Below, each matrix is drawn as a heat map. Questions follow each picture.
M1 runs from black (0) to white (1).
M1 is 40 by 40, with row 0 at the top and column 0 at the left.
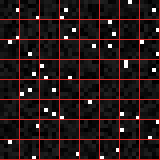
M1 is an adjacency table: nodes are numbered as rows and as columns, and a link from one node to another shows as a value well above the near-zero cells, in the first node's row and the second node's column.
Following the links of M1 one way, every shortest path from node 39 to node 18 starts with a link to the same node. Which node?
node 25
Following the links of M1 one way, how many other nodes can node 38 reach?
6
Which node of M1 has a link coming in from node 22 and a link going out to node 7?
node 13
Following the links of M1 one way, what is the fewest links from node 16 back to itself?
3
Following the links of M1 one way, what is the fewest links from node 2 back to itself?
3
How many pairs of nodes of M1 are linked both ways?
2
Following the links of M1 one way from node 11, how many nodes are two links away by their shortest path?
1
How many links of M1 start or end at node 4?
4
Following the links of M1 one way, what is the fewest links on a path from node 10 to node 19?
3
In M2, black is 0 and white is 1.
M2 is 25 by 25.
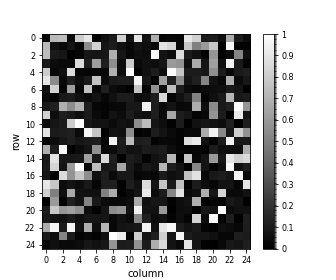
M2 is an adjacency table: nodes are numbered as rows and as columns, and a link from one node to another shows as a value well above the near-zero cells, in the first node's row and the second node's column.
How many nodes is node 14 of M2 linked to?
9
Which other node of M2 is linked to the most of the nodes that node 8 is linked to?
node 16
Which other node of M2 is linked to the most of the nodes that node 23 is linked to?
node 20
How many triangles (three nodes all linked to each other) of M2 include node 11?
4
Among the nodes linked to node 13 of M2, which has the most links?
node 0
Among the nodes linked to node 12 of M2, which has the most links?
node 18
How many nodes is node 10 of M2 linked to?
4
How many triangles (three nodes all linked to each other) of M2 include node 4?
6
